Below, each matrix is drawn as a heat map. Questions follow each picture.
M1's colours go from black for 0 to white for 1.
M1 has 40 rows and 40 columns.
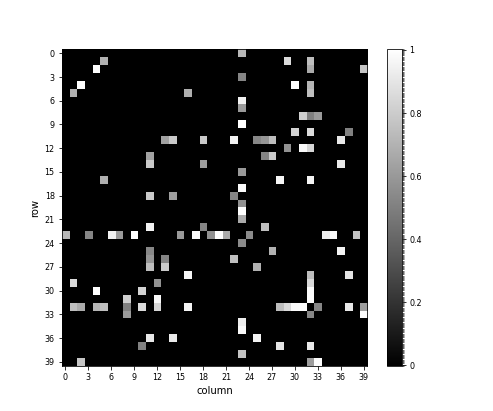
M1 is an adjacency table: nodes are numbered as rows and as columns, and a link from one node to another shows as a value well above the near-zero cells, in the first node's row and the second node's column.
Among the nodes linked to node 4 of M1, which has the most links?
node 32
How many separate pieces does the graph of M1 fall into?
3
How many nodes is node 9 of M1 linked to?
1
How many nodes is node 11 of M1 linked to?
8
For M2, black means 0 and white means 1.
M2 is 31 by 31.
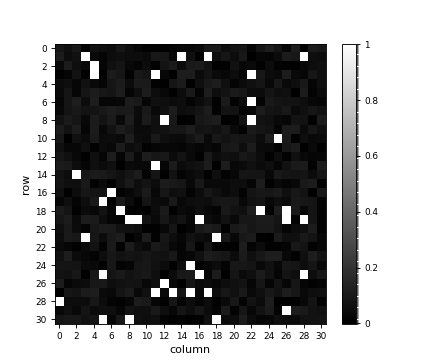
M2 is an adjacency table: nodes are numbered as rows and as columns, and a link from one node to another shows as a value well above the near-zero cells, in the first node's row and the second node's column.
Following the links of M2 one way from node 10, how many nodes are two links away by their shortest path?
3
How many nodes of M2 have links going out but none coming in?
8
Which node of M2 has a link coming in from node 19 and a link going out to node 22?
node 8
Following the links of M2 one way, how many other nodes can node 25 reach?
6
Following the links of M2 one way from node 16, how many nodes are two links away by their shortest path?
1
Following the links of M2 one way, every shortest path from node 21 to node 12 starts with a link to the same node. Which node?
node 18
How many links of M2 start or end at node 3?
5
